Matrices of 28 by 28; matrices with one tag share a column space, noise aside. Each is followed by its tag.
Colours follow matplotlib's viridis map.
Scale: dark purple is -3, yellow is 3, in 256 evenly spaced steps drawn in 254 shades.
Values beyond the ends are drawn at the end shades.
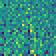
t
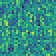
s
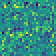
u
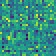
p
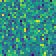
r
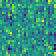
s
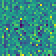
t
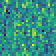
s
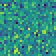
u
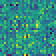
t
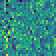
r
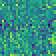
t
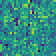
s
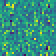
s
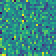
r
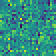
p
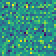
u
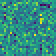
u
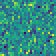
u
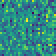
s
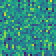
r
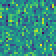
s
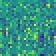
t
